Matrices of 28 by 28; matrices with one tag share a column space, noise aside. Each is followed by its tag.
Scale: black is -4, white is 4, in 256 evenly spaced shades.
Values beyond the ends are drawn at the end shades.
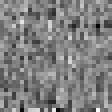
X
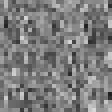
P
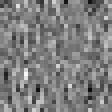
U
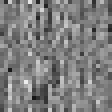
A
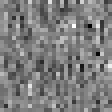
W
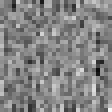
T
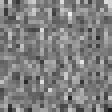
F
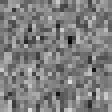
P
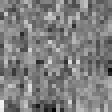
T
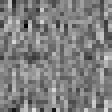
X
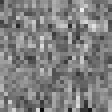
X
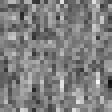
A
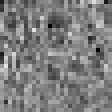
W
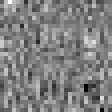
U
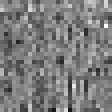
T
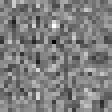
P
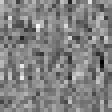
W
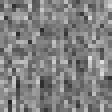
T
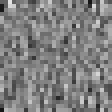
U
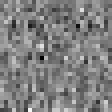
X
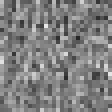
W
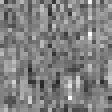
A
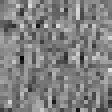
X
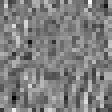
U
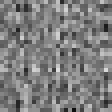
A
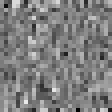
U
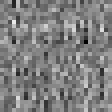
P
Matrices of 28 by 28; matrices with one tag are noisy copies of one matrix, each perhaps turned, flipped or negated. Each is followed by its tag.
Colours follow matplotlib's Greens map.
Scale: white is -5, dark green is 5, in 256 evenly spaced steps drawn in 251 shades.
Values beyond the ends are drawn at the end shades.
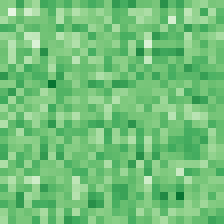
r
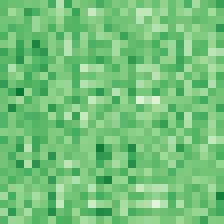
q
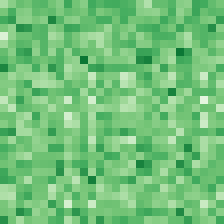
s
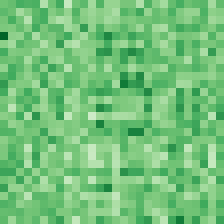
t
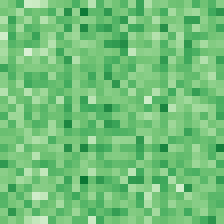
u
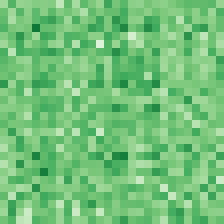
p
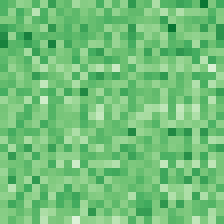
u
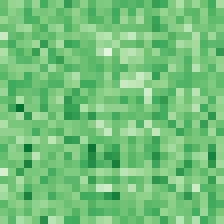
t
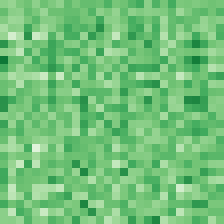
r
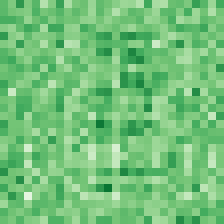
t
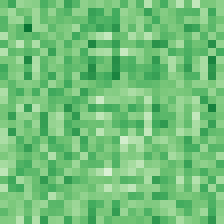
t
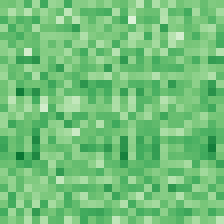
q
